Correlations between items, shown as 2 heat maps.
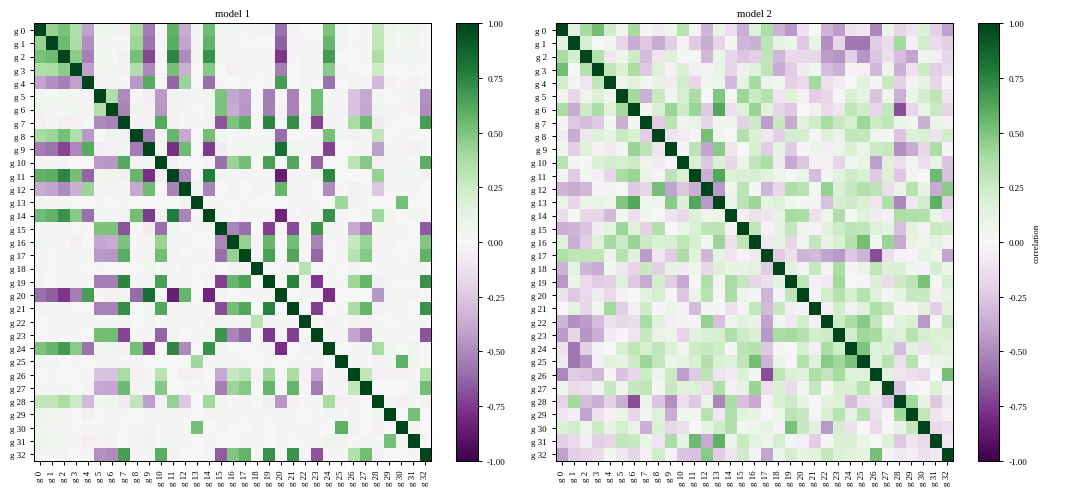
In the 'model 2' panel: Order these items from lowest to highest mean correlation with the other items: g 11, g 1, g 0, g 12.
g 1, g 0, g 12, g 11
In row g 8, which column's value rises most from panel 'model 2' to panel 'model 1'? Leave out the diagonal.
g 1
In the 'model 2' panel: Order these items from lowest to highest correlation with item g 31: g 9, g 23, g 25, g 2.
g 2, g 25, g 23, g 9
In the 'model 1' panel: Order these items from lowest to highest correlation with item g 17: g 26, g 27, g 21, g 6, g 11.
g 6, g 11, g 26, g 27, g 21
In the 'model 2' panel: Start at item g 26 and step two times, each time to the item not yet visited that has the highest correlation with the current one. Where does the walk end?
g 12
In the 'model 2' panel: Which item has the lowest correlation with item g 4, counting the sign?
g 14
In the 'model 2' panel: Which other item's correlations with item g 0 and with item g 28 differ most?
g 6
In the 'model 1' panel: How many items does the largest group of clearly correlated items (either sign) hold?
13
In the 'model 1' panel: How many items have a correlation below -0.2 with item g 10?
4
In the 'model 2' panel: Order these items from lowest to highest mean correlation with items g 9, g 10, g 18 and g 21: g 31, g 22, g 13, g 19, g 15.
g 19, g 22, g 15, g 31, g 13
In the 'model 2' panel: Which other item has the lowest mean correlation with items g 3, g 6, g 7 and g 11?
g 28
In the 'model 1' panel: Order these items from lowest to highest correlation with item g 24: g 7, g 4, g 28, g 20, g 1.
g 20, g 4, g 7, g 28, g 1
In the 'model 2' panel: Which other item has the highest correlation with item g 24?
g 25
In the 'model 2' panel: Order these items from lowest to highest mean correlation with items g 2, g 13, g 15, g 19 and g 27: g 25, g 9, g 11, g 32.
g 32, g 25, g 9, g 11
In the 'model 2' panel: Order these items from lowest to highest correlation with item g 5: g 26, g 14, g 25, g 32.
g 26, g 32, g 14, g 25
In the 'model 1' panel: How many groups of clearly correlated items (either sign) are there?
5
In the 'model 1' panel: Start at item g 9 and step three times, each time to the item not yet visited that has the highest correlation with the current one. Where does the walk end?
g 12
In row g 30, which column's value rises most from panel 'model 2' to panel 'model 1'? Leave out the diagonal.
g 25
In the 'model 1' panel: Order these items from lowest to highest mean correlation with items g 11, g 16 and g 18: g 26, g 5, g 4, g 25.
g 4, g 5, g 25, g 26
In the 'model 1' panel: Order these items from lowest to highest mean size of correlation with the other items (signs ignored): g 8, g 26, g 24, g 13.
g 13, g 26, g 8, g 24
